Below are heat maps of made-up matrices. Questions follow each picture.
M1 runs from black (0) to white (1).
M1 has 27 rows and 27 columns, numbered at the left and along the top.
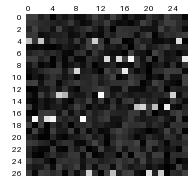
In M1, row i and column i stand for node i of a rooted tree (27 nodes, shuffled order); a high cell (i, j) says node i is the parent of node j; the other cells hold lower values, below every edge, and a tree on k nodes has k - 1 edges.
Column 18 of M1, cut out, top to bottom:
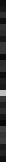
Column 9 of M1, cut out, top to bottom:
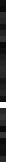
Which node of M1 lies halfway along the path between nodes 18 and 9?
7
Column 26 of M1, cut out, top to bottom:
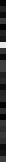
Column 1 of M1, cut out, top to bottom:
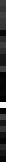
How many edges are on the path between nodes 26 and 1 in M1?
3
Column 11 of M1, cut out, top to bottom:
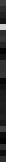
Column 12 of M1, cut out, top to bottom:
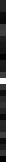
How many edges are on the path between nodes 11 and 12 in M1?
5
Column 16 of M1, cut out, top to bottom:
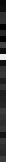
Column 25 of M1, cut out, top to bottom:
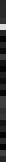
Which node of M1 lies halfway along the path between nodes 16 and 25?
17
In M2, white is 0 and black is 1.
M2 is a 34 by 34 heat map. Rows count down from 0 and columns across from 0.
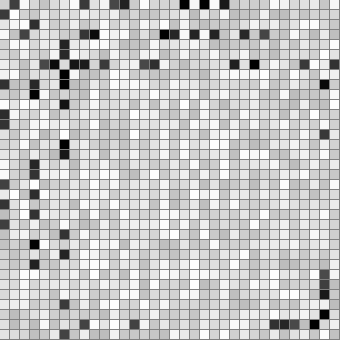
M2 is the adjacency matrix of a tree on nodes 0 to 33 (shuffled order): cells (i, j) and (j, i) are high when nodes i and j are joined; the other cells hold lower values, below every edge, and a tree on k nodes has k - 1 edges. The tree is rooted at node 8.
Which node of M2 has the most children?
6
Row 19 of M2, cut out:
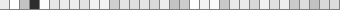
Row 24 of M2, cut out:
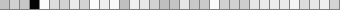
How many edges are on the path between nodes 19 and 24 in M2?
2
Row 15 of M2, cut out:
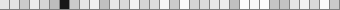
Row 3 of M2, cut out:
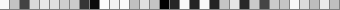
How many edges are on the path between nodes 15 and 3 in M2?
3
